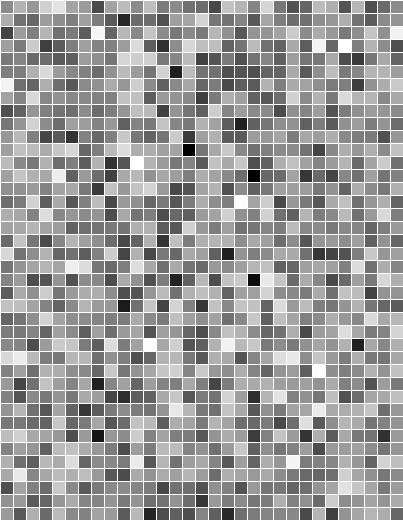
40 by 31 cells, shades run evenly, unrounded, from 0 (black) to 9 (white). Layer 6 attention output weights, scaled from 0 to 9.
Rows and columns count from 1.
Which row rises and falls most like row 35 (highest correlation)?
37
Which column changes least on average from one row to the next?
21
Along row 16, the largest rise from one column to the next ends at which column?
19
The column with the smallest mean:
20
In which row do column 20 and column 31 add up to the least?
14
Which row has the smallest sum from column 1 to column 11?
31
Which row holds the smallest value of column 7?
32
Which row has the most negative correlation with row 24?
6
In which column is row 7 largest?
1
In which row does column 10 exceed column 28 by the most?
5
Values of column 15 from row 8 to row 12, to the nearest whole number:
5 4 4 2 0
